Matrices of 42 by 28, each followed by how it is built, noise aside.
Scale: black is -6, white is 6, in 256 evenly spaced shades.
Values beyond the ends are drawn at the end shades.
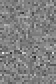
uneven rows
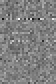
uneven rows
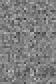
low rank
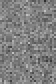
blocks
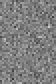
repeating rows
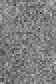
smooth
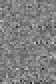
uneven rows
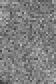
smooth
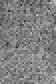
smooth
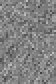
Hankel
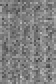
blocks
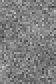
smooth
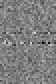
uneven rows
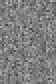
repeating rows
